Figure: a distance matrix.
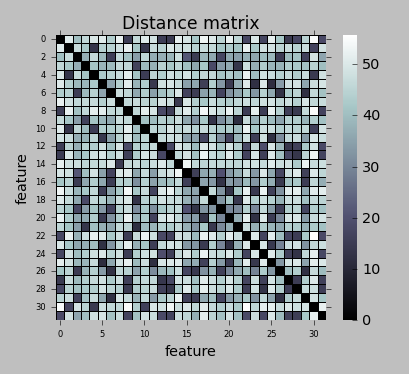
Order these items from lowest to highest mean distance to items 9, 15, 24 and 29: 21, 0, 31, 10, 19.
19, 21, 31, 0, 10
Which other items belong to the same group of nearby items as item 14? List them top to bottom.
7
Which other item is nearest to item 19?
16
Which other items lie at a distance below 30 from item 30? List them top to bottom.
1, 4, 10
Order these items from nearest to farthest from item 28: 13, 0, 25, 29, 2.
13, 0, 2, 29, 25
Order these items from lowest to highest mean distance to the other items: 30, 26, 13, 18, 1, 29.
26, 29, 13, 18, 1, 30
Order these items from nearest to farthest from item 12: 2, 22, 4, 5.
22, 2, 4, 5
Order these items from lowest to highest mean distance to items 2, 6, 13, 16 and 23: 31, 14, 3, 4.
31, 3, 4, 14
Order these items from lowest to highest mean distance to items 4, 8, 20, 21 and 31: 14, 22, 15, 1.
22, 1, 15, 14
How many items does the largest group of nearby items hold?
9
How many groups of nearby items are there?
6
